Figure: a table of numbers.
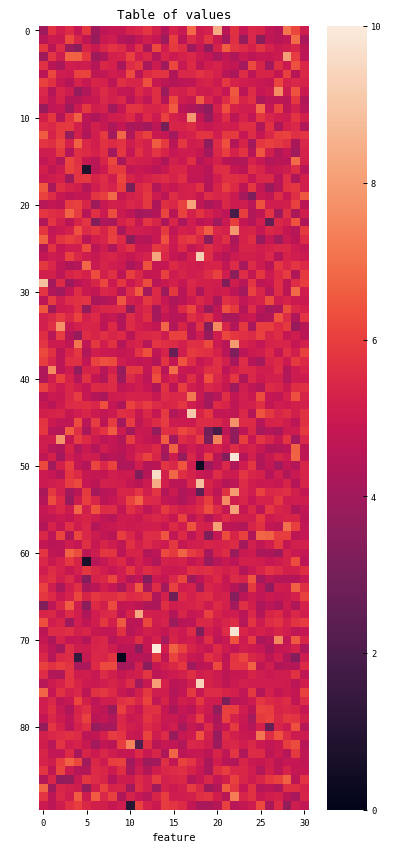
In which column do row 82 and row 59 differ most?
11
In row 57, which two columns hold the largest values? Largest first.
20, 28
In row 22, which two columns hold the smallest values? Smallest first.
26, 6
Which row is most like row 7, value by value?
70
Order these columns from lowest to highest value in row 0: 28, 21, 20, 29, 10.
21, 10, 29, 28, 20
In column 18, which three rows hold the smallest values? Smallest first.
50, 53, 69
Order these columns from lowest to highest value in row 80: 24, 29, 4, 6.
6, 24, 4, 29
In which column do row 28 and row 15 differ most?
29
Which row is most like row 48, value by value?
83
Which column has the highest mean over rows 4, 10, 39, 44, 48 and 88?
17
